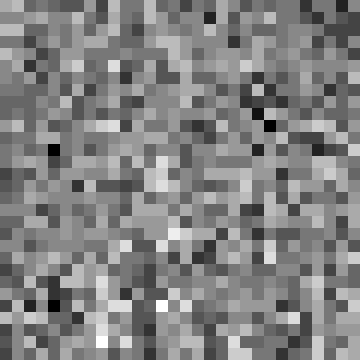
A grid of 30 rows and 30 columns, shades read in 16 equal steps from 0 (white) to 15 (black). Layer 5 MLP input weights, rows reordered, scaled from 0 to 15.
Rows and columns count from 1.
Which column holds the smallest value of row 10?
23
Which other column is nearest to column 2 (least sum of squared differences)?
10
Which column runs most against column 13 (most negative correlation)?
9
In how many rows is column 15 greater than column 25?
7
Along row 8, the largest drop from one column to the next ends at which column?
22
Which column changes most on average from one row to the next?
3
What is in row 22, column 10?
4
